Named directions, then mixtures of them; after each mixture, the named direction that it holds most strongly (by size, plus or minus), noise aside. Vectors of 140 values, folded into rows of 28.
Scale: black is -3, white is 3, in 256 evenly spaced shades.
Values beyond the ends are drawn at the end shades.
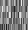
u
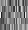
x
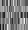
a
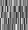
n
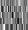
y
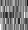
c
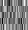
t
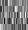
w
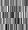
y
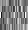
x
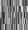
x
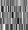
y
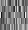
x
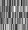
u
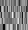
y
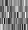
w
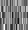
y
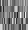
w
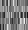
a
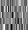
y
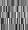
n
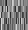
n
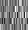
w
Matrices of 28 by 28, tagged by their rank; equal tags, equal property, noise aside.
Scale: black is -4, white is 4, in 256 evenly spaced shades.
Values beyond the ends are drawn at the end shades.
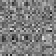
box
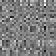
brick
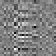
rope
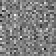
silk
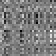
rope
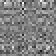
box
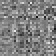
silk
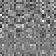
brick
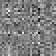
box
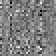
box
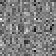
silk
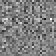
silk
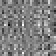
rope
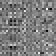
box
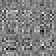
brick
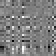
rope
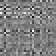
rope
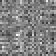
box
